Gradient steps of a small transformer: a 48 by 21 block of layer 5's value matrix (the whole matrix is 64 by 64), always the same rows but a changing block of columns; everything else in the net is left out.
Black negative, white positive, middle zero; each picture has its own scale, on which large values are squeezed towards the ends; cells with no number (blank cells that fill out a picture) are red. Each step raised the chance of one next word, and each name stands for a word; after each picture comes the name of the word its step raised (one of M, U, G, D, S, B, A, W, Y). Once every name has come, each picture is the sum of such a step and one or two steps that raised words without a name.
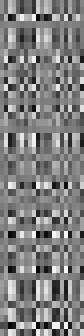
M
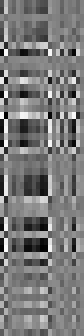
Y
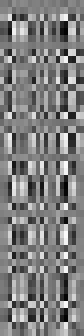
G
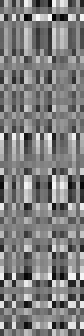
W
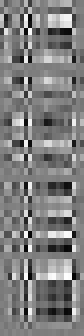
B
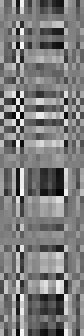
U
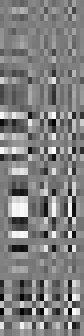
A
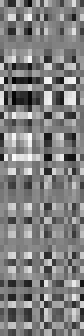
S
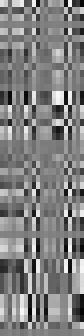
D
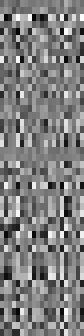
B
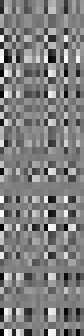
U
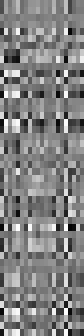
Y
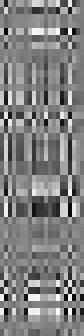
S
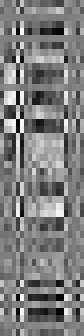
S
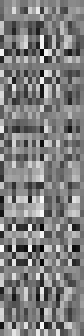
Y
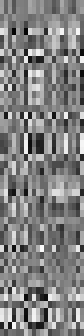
G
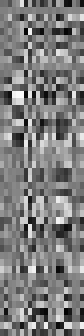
D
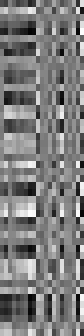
D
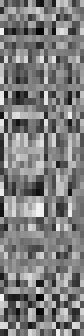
S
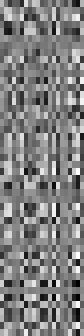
S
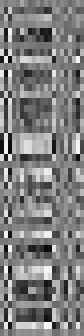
M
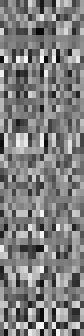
M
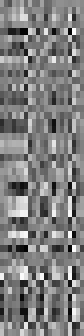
B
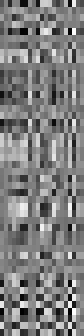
S
